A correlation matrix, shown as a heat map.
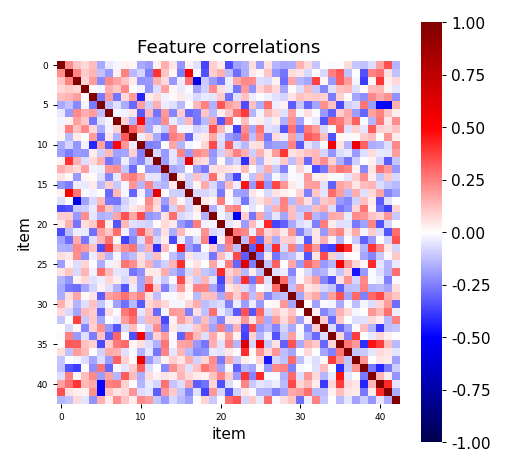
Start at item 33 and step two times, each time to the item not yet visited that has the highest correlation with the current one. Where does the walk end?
22
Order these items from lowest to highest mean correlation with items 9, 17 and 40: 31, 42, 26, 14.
26, 42, 14, 31
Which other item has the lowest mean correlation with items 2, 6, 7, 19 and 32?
17
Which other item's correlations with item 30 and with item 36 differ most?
23
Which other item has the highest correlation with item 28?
11
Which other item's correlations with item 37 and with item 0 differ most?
10
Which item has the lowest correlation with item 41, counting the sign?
5
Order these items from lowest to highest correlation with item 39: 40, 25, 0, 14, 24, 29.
24, 0, 14, 40, 29, 25
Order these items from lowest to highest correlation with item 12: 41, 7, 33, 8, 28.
41, 7, 8, 28, 33
